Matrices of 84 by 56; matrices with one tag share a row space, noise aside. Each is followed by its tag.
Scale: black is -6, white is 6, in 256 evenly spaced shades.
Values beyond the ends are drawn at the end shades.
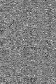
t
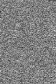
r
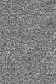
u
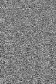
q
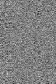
q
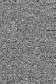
u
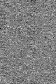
t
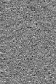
t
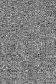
u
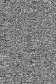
t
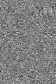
r
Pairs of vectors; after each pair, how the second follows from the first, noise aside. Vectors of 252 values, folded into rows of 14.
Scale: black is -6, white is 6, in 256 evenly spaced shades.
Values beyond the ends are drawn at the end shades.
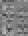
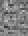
wrapped around.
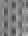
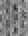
wrapped around.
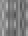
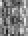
reversed, scaled up.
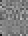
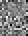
reversed, scaled up.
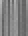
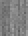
reversed, shrunk.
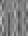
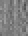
wrapped around, negated, shrunk.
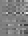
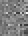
copied.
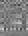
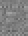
reversed, shrunk.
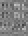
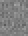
shrunk.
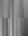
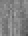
shrunk.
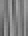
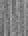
shrunk.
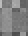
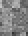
copied.
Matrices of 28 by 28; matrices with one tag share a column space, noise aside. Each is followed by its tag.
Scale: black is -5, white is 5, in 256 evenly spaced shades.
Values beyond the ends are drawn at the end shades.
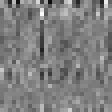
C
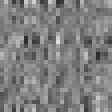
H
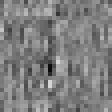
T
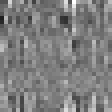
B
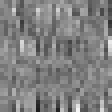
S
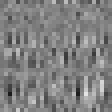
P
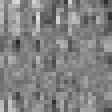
B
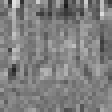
C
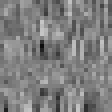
S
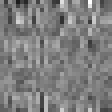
B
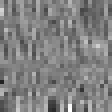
S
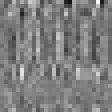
C
